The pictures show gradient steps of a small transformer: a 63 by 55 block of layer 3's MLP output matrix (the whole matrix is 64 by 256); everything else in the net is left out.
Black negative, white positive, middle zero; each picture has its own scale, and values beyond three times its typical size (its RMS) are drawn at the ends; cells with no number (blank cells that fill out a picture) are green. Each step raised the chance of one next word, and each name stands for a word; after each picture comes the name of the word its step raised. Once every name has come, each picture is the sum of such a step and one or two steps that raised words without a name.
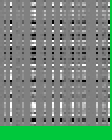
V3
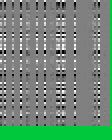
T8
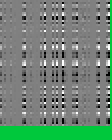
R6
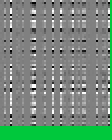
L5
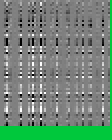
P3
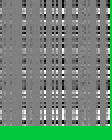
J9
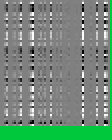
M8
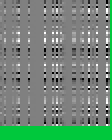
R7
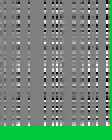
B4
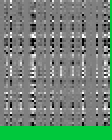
P3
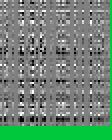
V3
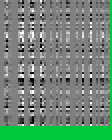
R7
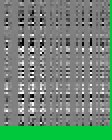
P3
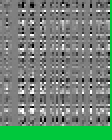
J9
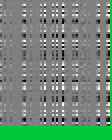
V3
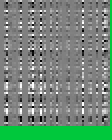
L5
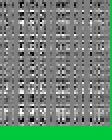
J9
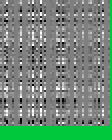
M8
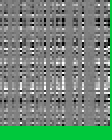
P3
